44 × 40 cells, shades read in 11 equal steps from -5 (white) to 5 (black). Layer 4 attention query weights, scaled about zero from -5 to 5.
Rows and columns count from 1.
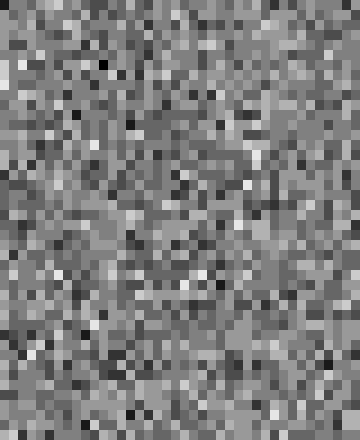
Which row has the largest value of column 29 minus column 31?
41
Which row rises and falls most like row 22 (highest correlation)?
28
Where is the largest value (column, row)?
12, 7
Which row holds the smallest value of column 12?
44
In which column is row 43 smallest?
11
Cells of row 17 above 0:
18
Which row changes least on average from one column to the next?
33
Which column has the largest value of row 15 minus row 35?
5
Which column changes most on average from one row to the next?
23
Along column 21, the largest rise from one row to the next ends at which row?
19
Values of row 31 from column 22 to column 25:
3 2 2 0
